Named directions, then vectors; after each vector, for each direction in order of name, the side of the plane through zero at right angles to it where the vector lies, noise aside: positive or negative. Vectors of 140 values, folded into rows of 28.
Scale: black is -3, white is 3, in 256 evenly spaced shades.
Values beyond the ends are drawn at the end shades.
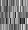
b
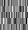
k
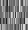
positive, negative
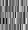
positive, negative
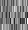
positive, positive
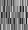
positive, positive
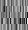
positive, positive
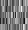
positive, negative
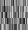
positive, positive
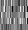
negative, negative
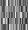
negative, positive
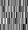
negative, positive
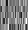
positive, negative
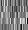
negative, negative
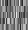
positive, negative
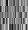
positive, negative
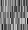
negative, negative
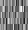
positive, negative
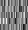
negative, positive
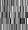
positive, positive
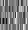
positive, negative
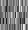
positive, negative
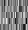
negative, positive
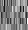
positive, positive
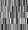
negative, negative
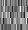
negative, negative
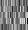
negative, negative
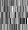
positive, positive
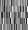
positive, positive
